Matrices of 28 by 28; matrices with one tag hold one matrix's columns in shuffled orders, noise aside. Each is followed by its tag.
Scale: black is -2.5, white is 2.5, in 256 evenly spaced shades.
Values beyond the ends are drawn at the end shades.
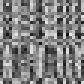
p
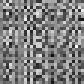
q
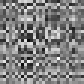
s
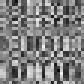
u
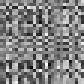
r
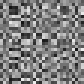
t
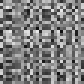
q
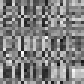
u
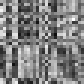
p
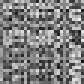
q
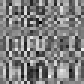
u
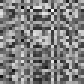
q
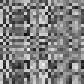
r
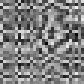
s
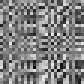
r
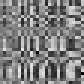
u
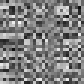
t
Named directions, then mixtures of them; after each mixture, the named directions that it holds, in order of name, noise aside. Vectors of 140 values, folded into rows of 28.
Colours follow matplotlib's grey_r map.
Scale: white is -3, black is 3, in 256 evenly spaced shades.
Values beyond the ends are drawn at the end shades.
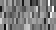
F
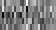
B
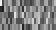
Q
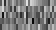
B, F, Q.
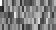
Q.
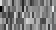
B, F, Q.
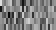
B, F, Q.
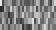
Q.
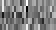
B.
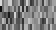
B, F, Q.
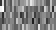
B, F, Q.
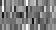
B, Q.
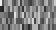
Q.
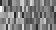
B, F, Q.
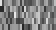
Q.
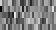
B, F, Q.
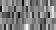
B, F.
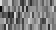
B, F, Q.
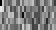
Q.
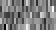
B, F.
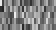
Q.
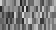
B, Q.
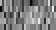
F, Q.
